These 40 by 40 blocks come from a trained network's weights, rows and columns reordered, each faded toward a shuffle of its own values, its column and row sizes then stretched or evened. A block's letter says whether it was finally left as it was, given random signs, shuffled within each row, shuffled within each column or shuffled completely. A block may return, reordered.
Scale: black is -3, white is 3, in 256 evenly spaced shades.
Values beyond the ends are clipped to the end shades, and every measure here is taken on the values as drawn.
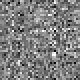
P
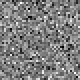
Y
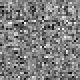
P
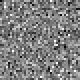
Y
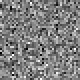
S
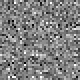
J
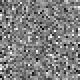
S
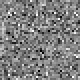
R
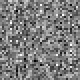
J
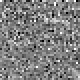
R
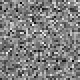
R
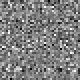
P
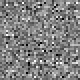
J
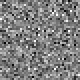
R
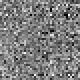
J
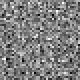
P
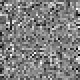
J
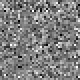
J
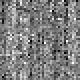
P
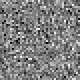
Y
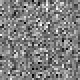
S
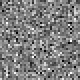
S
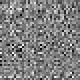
P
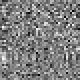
P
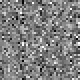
S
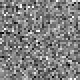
Y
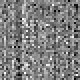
P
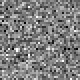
R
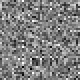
P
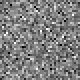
Y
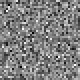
S
